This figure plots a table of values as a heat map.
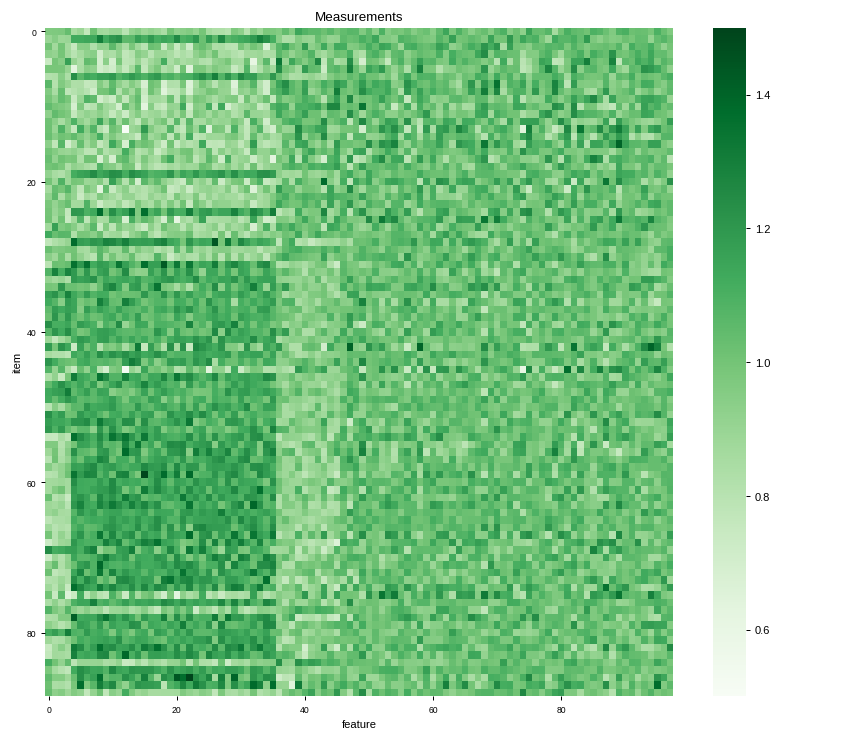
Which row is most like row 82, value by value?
74
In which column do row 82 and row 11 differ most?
4
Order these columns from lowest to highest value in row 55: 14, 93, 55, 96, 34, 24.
55, 93, 96, 24, 34, 14
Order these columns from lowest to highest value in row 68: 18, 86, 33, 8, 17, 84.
84, 8, 18, 86, 33, 17
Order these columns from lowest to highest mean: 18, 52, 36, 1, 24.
1, 36, 52, 18, 24
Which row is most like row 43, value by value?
65
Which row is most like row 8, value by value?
7
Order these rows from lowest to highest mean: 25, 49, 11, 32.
11, 25, 32, 49
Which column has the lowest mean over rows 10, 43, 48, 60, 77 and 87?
38
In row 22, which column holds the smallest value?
5
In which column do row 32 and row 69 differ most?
24
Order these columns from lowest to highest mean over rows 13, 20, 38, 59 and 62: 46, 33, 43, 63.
63, 46, 43, 33
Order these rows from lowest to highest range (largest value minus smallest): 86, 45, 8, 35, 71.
35, 71, 8, 86, 45
